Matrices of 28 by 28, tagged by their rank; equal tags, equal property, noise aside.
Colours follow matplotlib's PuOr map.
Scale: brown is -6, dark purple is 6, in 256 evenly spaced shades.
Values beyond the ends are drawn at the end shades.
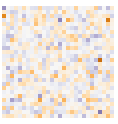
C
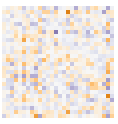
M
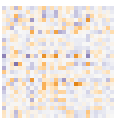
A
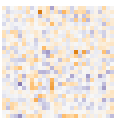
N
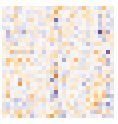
N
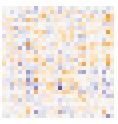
A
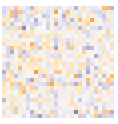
C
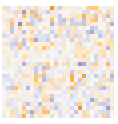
N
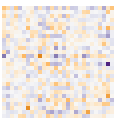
N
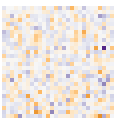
N
